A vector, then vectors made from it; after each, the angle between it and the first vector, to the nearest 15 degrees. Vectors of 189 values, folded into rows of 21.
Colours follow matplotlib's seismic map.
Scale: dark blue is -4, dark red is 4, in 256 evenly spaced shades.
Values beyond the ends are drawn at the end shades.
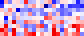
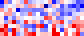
15 degrees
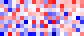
120 degrees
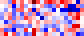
75 degrees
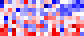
15 degrees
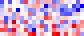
30 degrees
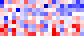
15 degrees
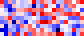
120 degrees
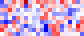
60 degrees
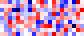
90 degrees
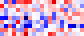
90 degrees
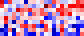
165 degrees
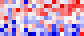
150 degrees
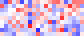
120 degrees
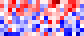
105 degrees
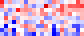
165 degrees
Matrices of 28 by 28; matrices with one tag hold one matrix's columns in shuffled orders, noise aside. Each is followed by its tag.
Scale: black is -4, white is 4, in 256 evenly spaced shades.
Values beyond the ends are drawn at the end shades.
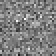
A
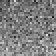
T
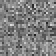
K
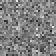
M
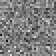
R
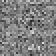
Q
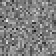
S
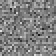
R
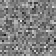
R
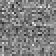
K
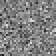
S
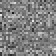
A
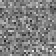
R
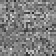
A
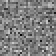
R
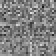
K
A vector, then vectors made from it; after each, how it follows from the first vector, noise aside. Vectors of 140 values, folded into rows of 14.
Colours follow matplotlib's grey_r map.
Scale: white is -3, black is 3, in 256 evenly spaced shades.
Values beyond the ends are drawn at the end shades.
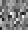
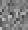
negated, shrunk.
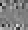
wrapped around, partly zeroed.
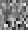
wrapped around, negated.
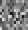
negated.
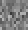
negated, shrunk.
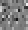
wrapped around, partly zeroed.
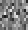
reversed.
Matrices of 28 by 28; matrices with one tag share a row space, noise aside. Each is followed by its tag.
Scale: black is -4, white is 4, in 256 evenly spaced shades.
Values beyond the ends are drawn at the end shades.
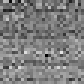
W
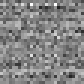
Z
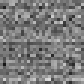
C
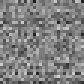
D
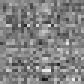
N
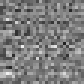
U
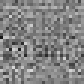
W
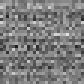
D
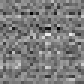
Z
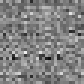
Z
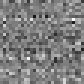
C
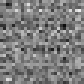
U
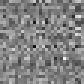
C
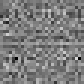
W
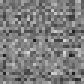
C
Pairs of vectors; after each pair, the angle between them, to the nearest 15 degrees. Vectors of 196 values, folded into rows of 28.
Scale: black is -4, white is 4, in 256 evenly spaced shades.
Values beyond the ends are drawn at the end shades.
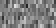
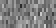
75 degrees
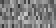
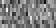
120 degrees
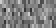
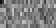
135 degrees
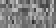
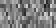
60 degrees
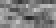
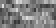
150 degrees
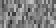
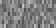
45 degrees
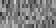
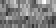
60 degrees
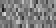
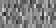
135 degrees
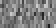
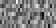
45 degrees
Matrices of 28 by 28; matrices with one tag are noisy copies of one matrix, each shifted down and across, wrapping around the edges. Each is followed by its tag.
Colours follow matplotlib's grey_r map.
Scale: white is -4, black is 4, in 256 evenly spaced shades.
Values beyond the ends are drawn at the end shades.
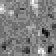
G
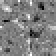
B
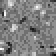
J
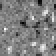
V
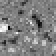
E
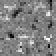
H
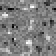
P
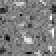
B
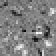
J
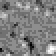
E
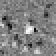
E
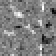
B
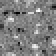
P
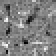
H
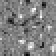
V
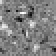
J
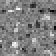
P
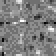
P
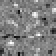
P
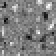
V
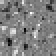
V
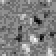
G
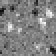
G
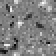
J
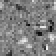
J
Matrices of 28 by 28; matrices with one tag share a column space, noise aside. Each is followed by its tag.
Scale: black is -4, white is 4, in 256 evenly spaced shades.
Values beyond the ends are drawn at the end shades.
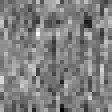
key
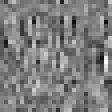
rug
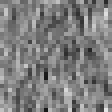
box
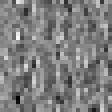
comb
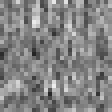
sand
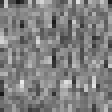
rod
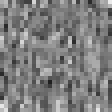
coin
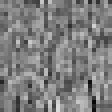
coin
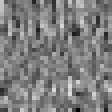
sand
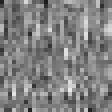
sand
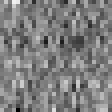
rod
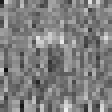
coin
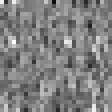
rod
